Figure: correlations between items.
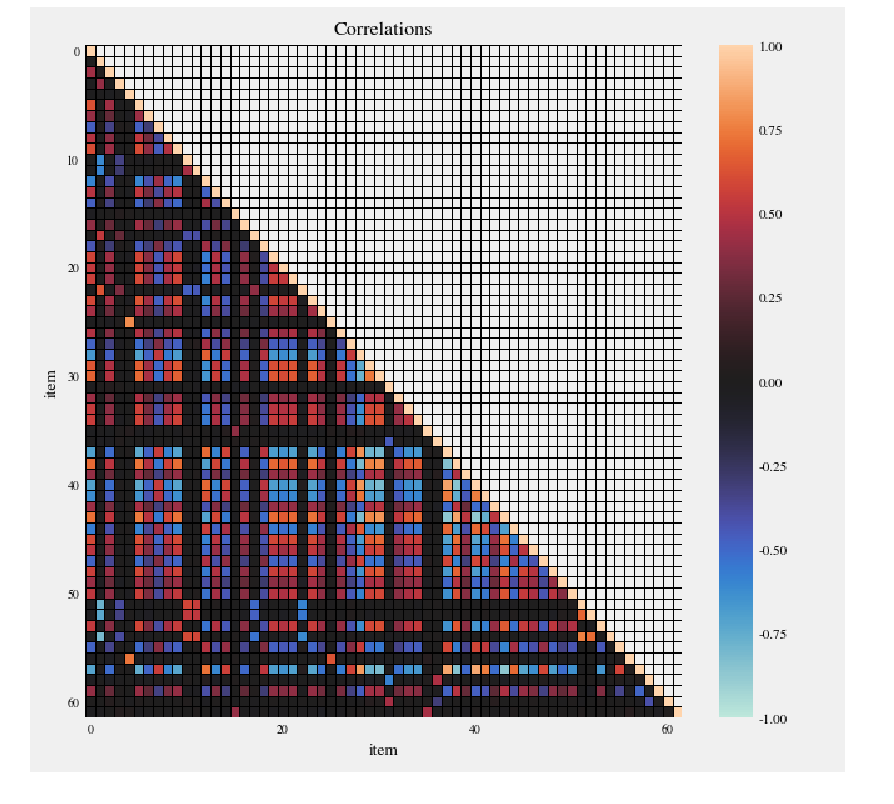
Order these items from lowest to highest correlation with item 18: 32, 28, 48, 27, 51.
48, 32, 51, 27, 28
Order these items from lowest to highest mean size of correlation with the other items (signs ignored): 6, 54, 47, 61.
61, 54, 6, 47
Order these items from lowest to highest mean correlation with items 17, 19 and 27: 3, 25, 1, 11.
11, 25, 3, 1
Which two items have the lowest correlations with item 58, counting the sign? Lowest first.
31, 60
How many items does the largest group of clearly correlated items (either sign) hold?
43
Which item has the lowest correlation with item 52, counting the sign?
1
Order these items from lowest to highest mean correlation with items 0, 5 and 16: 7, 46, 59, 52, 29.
7, 52, 59, 46, 29
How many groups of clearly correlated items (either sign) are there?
5
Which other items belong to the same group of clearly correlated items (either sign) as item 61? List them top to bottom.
15, 35
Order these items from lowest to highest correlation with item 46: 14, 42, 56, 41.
41, 14, 56, 42
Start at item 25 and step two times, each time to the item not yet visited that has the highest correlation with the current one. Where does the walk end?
56
